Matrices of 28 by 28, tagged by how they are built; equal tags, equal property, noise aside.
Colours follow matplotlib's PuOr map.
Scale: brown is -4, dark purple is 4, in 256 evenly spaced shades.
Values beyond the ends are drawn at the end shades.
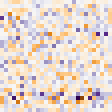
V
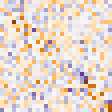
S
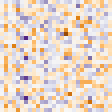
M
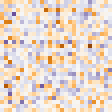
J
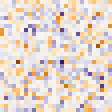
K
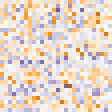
J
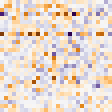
V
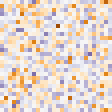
M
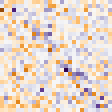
S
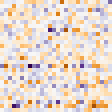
V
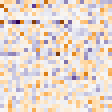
V
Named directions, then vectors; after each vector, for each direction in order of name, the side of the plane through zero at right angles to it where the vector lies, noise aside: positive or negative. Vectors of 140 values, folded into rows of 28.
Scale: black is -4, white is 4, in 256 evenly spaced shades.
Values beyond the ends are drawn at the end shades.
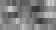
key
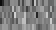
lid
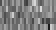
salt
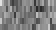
positive, negative, negative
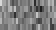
positive, negative, negative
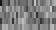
positive, positive, positive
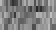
positive, negative, negative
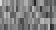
negative, negative, negative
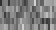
positive, positive, positive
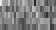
negative, negative, negative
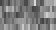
positive, positive, positive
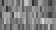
negative, positive, negative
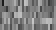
negative, positive, negative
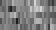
negative, positive, positive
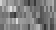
positive, negative, negative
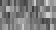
positive, positive, positive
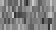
positive, negative, positive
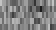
positive, negative, negative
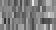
positive, negative, positive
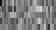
negative, positive, positive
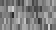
positive, positive, negative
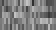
negative, positive, negative
